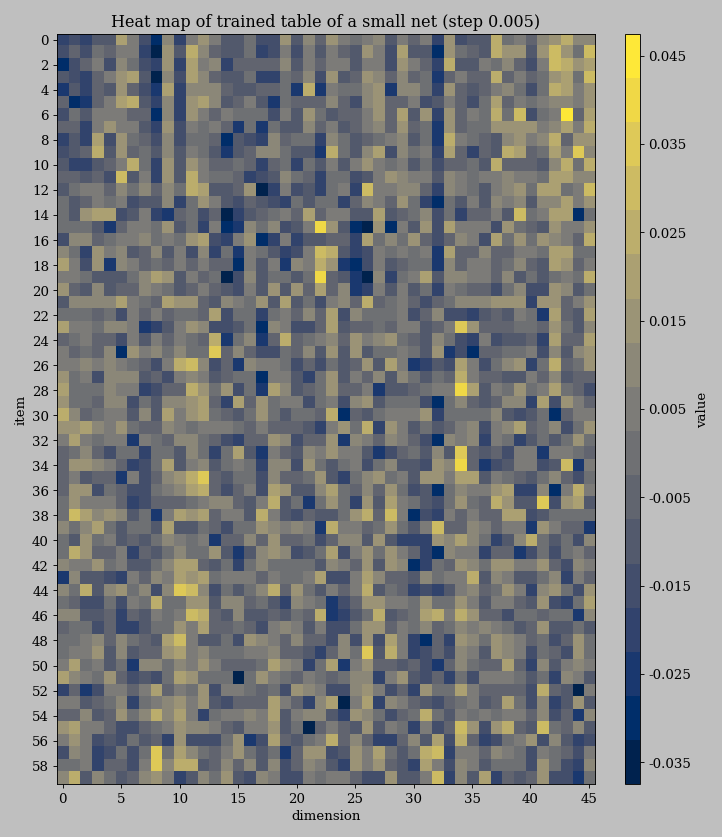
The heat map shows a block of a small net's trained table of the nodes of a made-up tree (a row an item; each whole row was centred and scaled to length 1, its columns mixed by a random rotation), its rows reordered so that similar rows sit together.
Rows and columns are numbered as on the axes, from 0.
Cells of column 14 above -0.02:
51
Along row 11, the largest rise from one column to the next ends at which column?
5
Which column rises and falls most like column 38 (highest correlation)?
44
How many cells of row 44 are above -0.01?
34
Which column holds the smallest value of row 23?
17
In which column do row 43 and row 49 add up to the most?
26
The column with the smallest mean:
32
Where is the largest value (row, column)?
6, 43
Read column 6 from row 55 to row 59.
-0.015 0 -0.015 -0.015 -0.005
